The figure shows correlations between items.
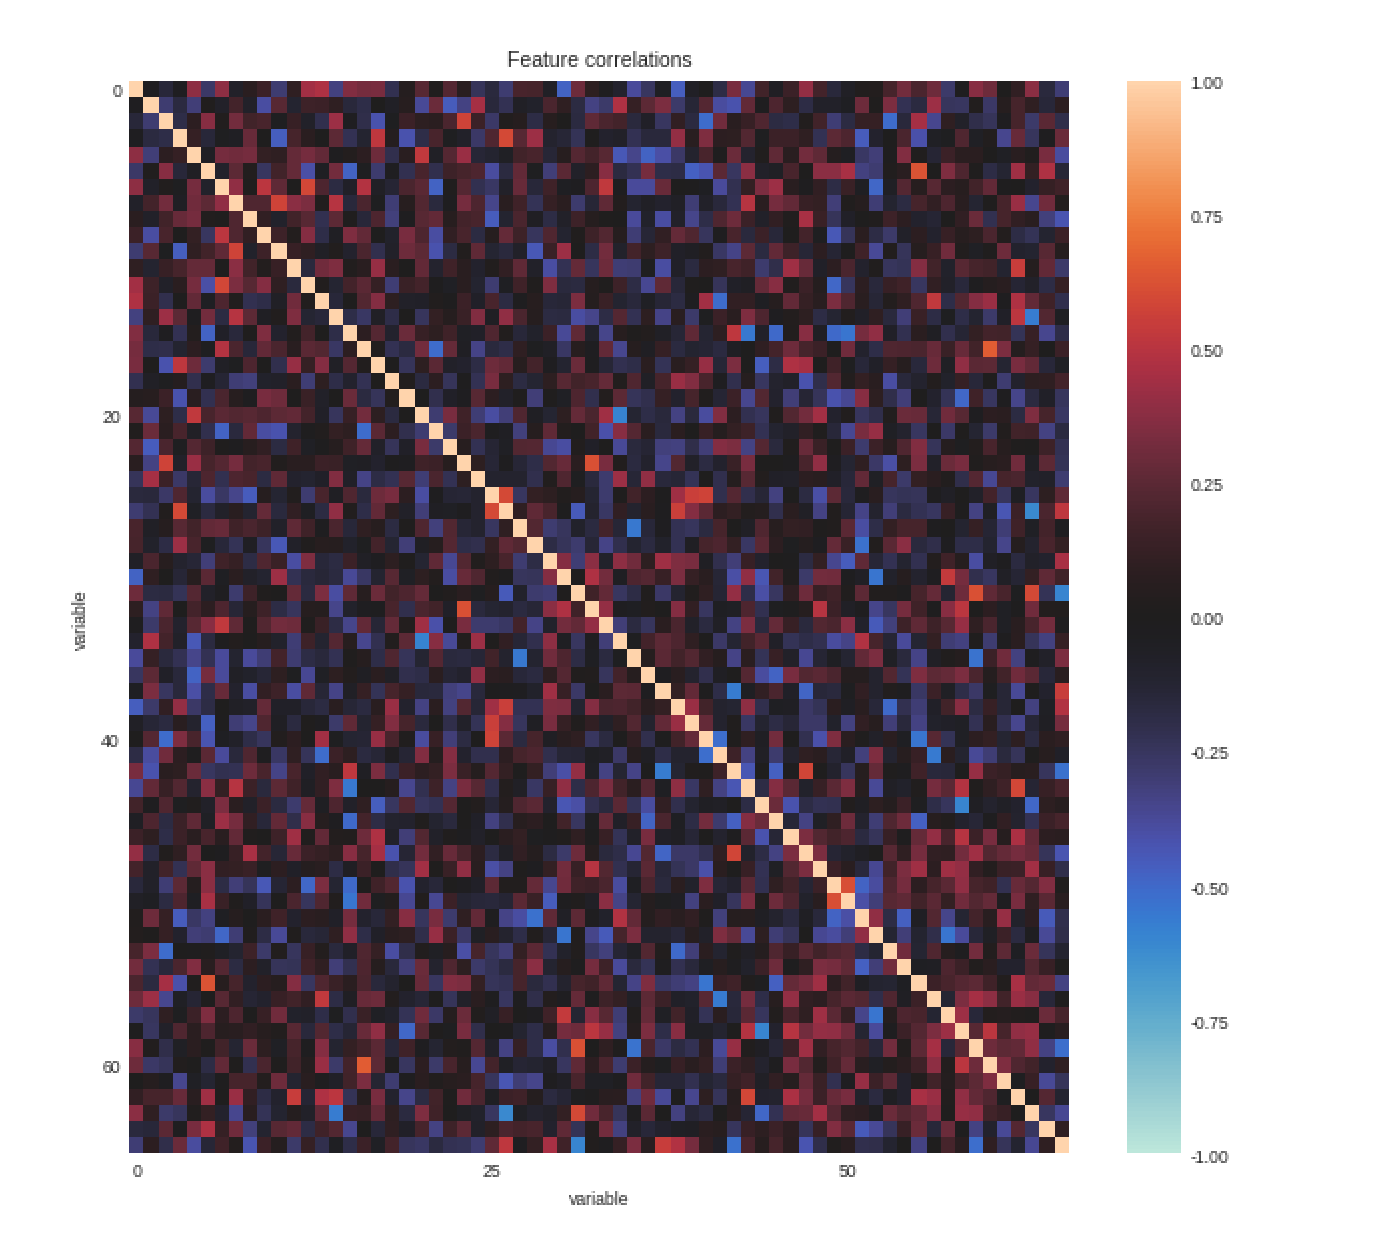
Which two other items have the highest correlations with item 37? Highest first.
65, 29
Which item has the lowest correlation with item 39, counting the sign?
5
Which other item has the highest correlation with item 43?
62
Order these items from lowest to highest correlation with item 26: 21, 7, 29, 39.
21, 7, 29, 39
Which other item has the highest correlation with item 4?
20
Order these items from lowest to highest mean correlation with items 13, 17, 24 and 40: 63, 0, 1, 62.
63, 0, 1, 62
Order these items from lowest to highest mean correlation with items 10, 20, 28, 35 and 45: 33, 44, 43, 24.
24, 44, 43, 33
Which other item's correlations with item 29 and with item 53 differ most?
38
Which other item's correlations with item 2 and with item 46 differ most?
17
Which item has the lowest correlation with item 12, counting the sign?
49
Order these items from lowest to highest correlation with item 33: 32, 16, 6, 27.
27, 16, 32, 6
